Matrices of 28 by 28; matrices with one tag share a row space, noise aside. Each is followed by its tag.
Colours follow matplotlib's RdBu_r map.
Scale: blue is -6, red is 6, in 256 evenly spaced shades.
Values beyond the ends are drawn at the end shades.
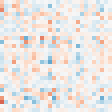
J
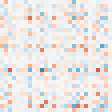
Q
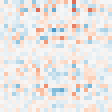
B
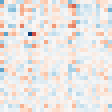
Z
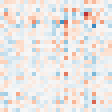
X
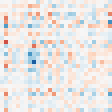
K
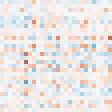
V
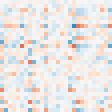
Z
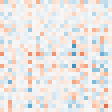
Q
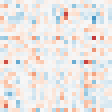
X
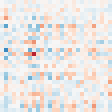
K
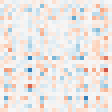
Q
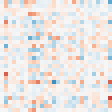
K
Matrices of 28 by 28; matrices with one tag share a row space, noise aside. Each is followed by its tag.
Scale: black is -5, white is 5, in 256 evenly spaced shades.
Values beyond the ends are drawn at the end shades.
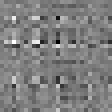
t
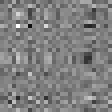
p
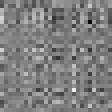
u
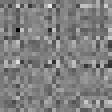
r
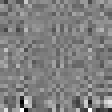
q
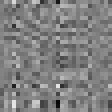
t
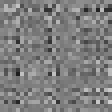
r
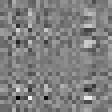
p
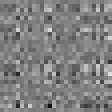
r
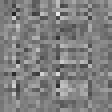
t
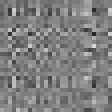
p
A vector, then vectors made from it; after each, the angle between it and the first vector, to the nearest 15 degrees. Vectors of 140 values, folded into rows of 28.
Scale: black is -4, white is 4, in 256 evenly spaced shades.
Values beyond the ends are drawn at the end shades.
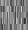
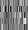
120 degrees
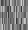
165 degrees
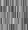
60 degrees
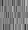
105 degrees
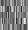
165 degrees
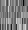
60 degrees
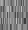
30 degrees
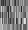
150 degrees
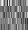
90 degrees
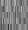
45 degrees
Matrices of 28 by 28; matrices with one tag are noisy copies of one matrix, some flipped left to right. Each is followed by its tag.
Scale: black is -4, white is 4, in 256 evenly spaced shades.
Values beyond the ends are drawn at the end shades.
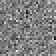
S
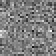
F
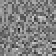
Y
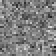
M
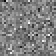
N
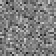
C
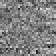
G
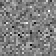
N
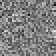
F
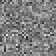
N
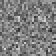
Y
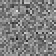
S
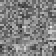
M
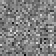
C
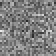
F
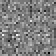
C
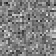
F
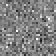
C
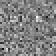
Y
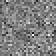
N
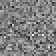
N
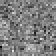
M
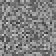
N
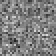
C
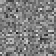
C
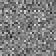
S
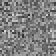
F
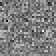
F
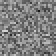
C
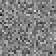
S
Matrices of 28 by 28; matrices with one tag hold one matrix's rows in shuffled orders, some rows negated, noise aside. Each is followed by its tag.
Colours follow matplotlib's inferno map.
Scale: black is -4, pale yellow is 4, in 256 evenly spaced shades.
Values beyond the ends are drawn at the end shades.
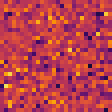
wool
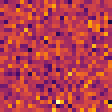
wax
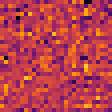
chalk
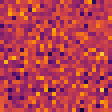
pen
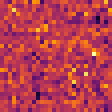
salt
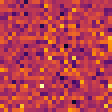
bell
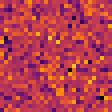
wool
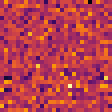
wool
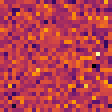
salt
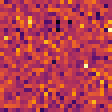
wax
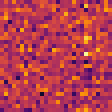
chalk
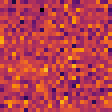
bell
